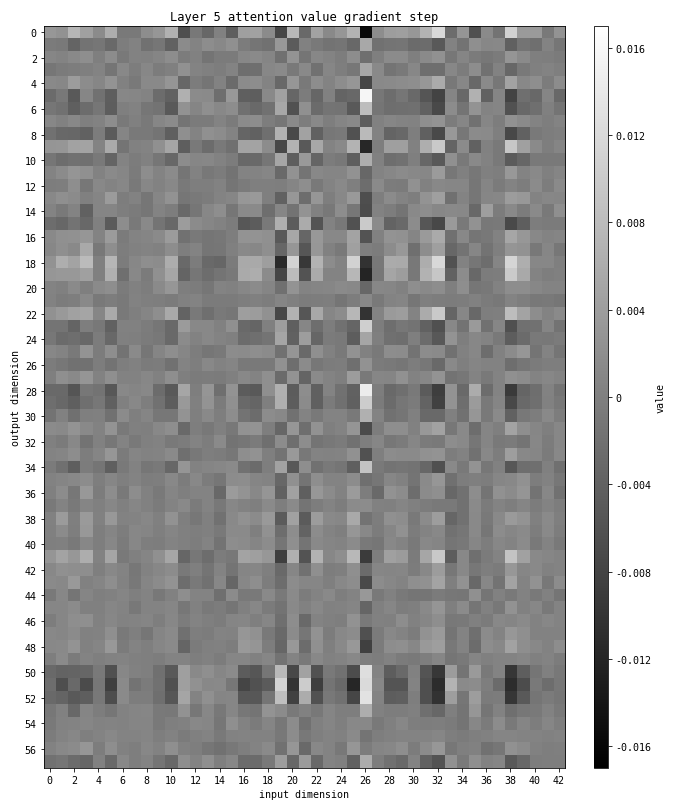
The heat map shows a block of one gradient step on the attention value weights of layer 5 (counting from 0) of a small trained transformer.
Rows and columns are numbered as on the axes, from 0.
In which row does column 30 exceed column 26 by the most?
0
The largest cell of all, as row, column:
5, 26
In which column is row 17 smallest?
21
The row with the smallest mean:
51
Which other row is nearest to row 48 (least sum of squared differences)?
31
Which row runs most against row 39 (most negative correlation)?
32
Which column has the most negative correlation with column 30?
15
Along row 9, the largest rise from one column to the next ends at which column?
20
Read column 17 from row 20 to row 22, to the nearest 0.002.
0.002 0 0.004
